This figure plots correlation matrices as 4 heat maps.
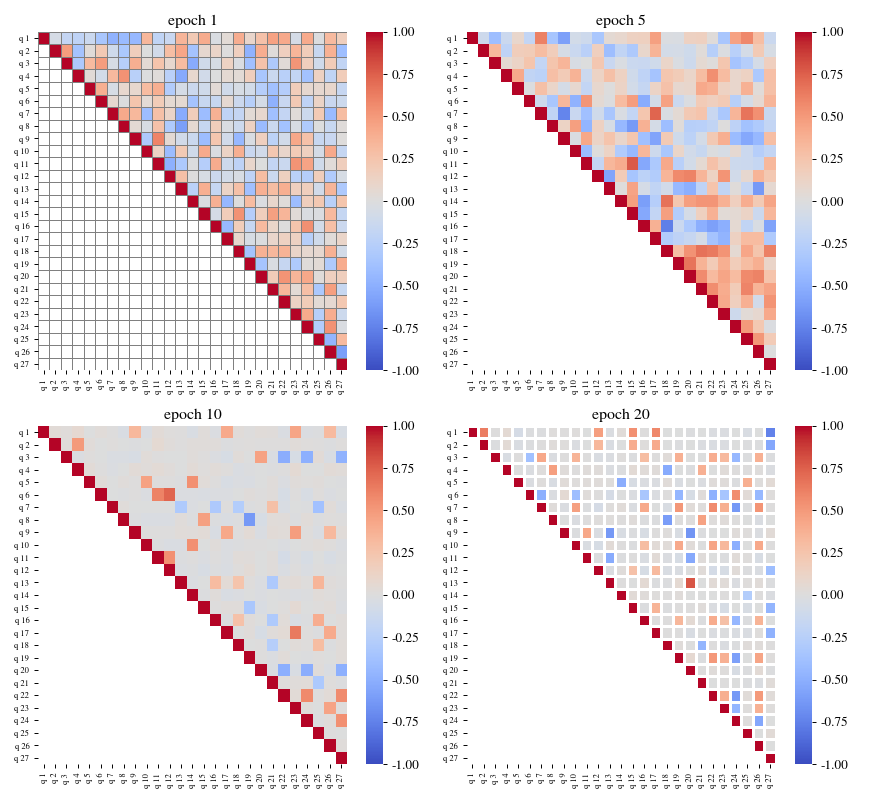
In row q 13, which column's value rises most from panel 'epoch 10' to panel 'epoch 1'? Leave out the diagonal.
q 21
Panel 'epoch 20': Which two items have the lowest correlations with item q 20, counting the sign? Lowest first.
q 9, q 11
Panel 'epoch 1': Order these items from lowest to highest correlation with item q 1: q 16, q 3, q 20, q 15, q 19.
q 3, q 16, q 19, q 20, q 15
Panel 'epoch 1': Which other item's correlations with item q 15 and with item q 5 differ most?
q 21
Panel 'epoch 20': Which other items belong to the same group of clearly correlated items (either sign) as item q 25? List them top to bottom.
q 5, q 14
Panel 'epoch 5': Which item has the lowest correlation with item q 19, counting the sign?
q 13
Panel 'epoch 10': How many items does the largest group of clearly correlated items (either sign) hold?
6
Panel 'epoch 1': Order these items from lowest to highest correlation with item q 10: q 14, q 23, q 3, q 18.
q 14, q 3, q 23, q 18
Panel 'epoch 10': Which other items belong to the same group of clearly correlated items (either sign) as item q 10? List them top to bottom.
q 5, q 14
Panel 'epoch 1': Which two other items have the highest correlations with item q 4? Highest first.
q 8, q 7
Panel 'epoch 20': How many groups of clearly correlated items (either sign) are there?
5
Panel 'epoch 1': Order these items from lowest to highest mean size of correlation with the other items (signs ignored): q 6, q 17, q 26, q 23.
q 17, q 6, q 23, q 26
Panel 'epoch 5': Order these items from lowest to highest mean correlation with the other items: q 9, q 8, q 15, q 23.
q 8, q 9, q 15, q 23
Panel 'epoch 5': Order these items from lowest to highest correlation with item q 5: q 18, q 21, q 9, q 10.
q 9, q 10, q 18, q 21
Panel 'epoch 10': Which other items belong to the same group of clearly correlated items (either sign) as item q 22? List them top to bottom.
q 3, q 20, q 24, q 27
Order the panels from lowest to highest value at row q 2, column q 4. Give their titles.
epoch 1, epoch 5, epoch 20, epoch 10
